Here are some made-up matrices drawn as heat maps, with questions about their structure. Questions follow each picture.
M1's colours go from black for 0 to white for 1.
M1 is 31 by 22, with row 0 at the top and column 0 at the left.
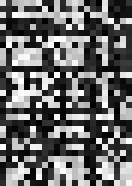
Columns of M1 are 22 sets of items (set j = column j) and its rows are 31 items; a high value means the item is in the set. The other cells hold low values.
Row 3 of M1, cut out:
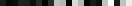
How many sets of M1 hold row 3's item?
8
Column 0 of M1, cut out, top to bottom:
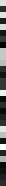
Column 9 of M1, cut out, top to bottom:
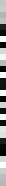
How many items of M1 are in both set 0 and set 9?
9
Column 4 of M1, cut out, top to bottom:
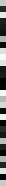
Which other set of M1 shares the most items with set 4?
2
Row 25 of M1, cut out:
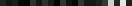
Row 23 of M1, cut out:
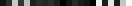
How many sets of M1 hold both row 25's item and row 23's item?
2
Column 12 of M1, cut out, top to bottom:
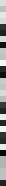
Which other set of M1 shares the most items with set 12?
17
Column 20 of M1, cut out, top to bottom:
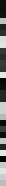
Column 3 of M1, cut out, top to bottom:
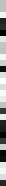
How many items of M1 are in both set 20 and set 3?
8
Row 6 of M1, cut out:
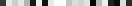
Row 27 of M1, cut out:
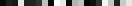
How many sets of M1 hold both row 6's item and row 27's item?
7
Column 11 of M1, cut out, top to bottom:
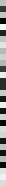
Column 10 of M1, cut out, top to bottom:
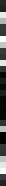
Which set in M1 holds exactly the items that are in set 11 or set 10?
13
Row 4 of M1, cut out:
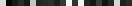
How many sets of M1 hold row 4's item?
5
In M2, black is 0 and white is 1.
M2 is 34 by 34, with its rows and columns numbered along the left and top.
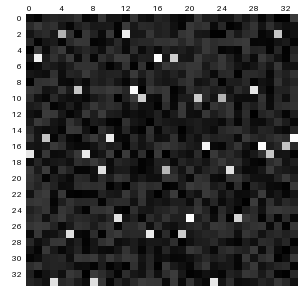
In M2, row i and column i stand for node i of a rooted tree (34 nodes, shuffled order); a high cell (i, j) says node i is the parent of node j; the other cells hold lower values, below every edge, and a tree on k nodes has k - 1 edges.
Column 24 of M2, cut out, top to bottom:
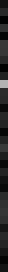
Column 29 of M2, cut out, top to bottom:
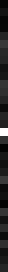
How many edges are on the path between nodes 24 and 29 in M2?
6
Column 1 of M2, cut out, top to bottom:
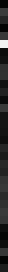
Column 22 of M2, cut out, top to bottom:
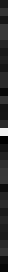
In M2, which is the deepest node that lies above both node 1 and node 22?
5
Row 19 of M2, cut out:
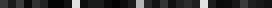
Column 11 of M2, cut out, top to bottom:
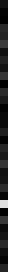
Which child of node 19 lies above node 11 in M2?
25
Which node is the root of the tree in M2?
27
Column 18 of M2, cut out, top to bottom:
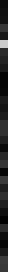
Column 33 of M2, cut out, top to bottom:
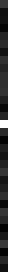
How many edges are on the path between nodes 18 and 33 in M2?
4
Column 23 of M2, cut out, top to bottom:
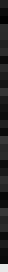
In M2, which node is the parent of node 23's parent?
15
